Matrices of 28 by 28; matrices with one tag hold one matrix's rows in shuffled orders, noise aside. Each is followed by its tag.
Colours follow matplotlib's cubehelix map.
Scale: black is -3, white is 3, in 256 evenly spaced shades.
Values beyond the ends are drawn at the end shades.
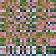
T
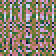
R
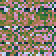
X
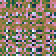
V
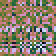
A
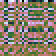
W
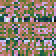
X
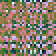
A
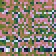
X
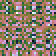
V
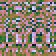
V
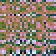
T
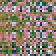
A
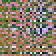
A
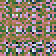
V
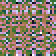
V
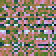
X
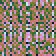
R
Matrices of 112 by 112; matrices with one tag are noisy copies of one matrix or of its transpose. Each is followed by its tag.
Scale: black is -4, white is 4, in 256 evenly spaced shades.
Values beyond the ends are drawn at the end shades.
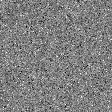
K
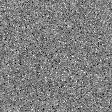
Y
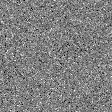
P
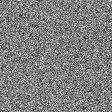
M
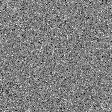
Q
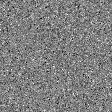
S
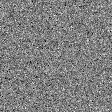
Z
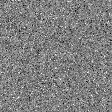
M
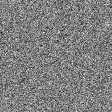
Z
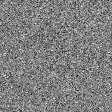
S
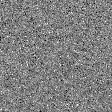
M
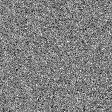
Y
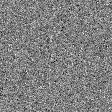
Z
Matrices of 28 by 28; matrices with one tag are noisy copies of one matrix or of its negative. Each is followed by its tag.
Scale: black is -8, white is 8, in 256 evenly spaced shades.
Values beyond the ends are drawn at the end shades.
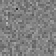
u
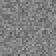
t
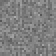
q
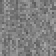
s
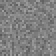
u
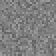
u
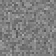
u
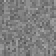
s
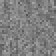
s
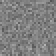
u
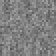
s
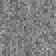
s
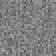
q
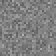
u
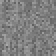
s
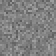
u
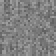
s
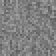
s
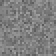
q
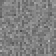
q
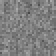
s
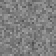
t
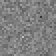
t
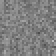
s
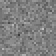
t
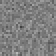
u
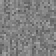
s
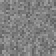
s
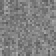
s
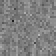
s
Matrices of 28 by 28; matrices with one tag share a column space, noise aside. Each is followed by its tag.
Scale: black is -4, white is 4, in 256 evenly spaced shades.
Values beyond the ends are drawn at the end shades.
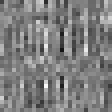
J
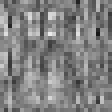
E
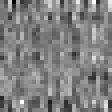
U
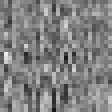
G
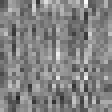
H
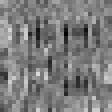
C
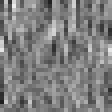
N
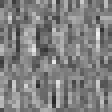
J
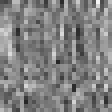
H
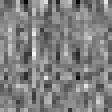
H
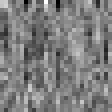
H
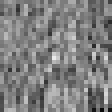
G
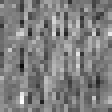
E
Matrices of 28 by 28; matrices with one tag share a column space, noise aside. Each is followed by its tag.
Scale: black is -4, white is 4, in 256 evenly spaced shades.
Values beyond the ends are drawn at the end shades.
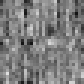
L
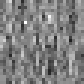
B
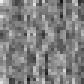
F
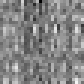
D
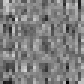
D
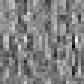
B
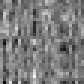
L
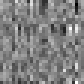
D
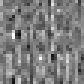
F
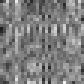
D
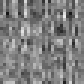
L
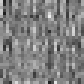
L
